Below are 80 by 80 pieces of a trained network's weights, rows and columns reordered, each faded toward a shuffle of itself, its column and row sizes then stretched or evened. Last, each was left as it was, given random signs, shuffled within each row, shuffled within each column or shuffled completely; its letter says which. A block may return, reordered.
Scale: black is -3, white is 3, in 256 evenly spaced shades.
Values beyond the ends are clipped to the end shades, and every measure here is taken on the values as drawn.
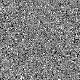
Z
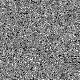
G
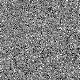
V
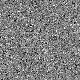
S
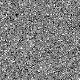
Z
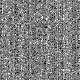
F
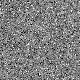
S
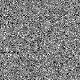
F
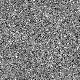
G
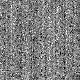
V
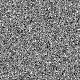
S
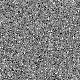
S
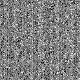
F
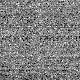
G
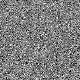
Z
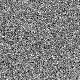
S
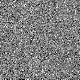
Z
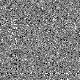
F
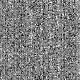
F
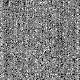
F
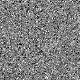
Z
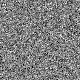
S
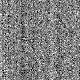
F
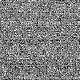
F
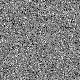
S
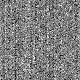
V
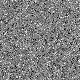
S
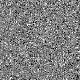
F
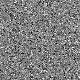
V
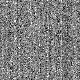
V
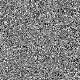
Z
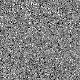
Z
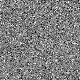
G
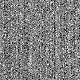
F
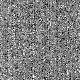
V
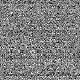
F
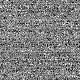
G
